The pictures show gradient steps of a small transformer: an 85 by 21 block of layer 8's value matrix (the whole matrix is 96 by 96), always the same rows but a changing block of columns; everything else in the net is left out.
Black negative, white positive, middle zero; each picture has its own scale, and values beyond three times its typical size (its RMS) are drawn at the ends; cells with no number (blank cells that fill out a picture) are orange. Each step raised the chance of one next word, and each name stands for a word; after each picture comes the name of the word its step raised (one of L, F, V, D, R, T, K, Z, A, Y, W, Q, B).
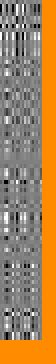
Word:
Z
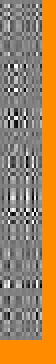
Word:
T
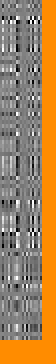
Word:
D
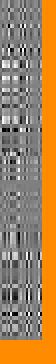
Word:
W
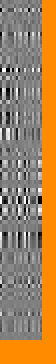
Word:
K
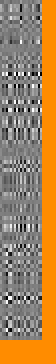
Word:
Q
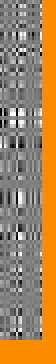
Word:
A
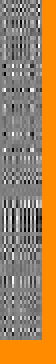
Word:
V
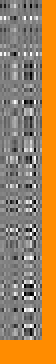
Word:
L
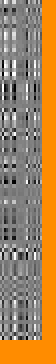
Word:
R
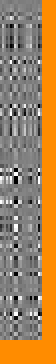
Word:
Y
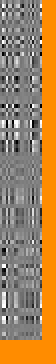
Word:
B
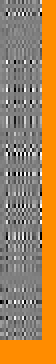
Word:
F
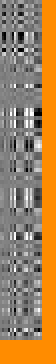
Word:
A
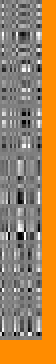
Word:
A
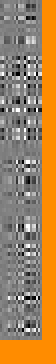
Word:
Q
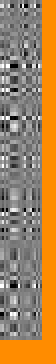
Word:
T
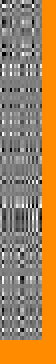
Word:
V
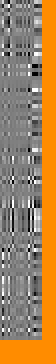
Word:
V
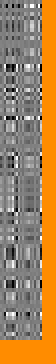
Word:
T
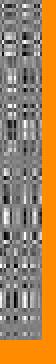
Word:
B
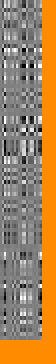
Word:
W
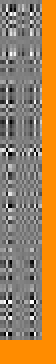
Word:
F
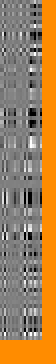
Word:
A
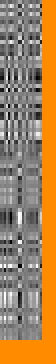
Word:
B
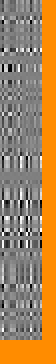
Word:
D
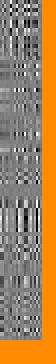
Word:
V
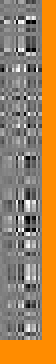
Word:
D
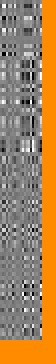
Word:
L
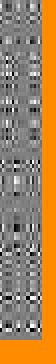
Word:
Q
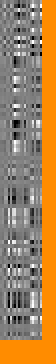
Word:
B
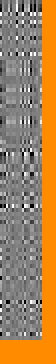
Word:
F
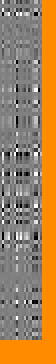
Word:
F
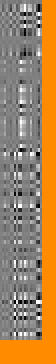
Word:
F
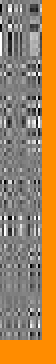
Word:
Z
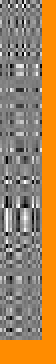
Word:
V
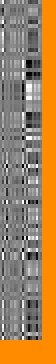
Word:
R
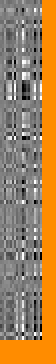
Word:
R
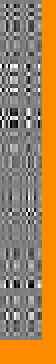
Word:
T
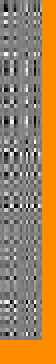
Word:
F
